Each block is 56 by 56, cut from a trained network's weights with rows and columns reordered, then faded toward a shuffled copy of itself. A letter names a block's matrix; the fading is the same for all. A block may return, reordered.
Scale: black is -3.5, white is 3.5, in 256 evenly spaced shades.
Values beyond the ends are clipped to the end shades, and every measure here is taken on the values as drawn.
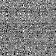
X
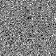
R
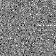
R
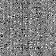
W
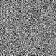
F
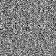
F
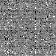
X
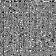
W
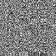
F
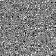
R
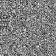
F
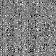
W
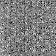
W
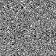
R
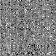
W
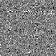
R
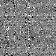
X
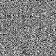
F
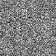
F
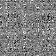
X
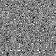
R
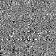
R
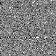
R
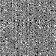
W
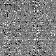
X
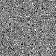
R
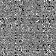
X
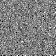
R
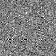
R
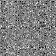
W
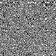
R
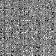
W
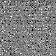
X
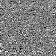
R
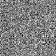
F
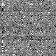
X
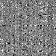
W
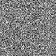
F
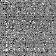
X
